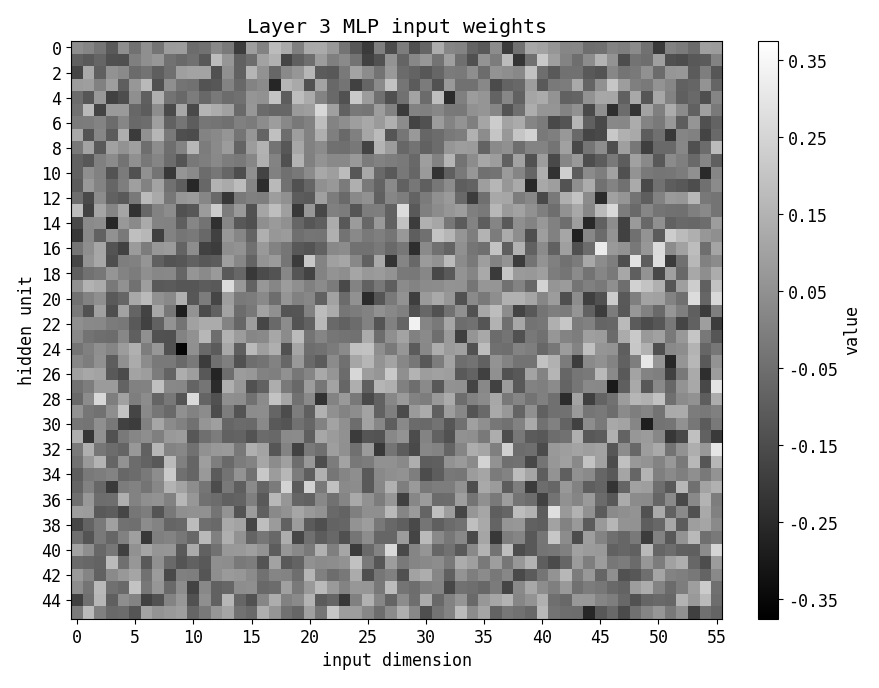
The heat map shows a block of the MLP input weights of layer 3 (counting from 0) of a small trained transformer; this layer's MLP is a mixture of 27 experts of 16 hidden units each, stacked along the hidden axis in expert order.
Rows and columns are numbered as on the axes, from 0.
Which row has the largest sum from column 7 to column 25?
45
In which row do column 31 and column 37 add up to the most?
15
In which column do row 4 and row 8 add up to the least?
49
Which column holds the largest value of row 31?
53
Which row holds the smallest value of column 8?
10
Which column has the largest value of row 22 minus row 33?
21
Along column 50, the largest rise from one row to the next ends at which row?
16
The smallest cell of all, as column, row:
9, 24
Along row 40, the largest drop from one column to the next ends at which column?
28
